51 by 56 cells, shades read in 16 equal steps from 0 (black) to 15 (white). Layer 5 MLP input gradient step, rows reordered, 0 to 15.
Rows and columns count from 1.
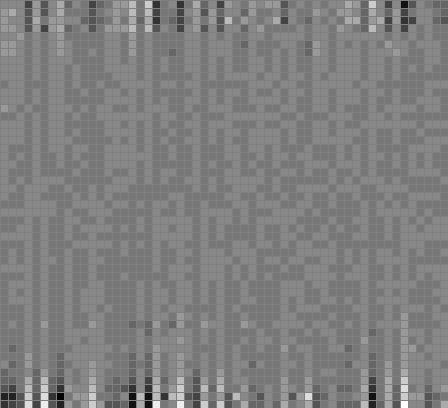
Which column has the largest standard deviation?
51
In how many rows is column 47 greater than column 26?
23
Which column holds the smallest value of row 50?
8
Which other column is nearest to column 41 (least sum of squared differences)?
24
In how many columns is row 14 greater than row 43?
17
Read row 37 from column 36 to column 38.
8 8 8
